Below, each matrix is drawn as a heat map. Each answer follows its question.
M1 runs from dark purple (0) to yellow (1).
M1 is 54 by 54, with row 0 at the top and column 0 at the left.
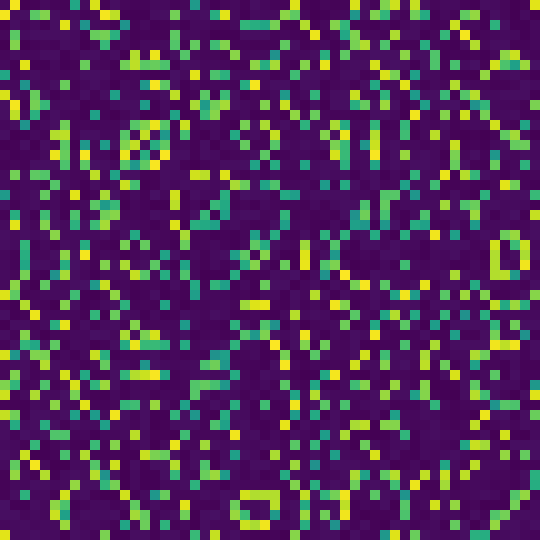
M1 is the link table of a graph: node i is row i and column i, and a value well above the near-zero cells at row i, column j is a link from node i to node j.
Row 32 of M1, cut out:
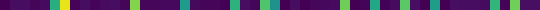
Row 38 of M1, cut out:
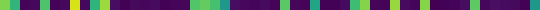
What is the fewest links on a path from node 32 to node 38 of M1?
3
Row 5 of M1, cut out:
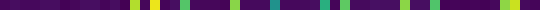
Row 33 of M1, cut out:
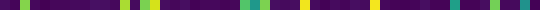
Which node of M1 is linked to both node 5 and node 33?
node 15
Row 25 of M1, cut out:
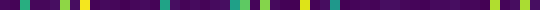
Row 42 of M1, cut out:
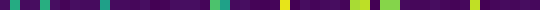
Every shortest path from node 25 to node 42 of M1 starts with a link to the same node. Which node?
node 26
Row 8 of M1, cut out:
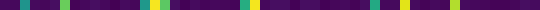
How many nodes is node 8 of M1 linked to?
10
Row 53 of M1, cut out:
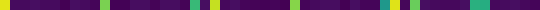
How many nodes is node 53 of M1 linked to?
10
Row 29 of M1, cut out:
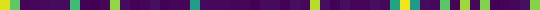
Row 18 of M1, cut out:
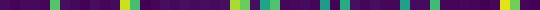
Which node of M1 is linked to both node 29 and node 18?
node 40
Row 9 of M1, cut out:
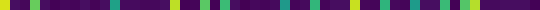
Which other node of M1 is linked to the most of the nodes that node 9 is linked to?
node 1
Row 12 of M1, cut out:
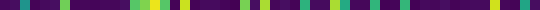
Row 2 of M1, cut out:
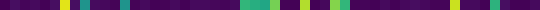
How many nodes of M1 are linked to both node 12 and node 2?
7
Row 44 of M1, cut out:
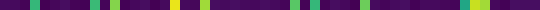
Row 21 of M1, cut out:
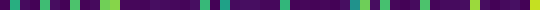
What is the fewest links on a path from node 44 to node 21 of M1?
2
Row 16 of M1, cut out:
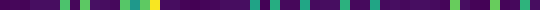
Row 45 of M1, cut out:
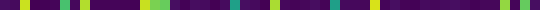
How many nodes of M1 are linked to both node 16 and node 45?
7
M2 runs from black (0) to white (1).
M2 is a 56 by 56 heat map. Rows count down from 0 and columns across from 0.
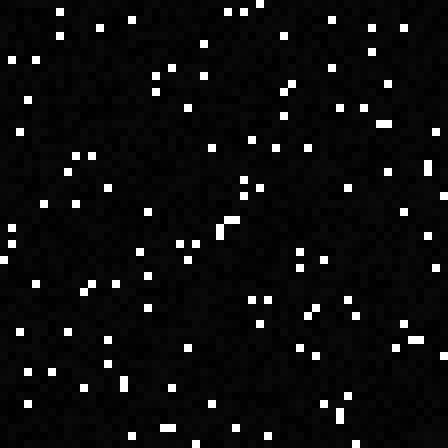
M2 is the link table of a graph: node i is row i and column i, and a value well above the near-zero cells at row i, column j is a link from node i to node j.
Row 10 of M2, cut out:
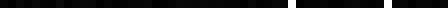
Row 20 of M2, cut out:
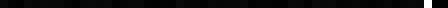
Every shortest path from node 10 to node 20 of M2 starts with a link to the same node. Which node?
node 48
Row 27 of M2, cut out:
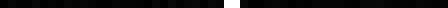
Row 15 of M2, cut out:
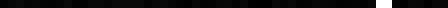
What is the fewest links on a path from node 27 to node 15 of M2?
5
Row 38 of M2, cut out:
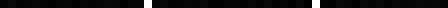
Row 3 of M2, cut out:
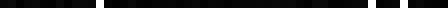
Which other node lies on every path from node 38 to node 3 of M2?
node 50
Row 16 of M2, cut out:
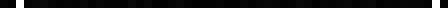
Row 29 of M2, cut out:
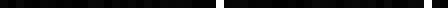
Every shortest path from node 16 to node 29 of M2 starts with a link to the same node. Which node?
node 2
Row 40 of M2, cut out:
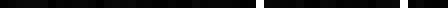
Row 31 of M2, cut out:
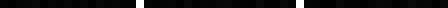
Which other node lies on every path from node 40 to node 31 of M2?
node 37
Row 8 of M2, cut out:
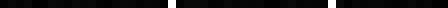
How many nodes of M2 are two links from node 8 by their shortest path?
3
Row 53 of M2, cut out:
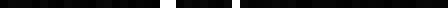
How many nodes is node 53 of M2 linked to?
3
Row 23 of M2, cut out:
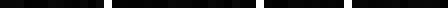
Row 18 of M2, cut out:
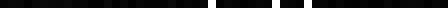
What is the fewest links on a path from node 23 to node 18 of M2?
5
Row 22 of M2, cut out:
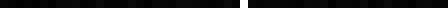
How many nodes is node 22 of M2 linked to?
1
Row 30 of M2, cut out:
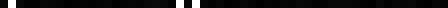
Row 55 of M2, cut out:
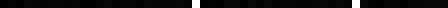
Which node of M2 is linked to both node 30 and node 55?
node 24
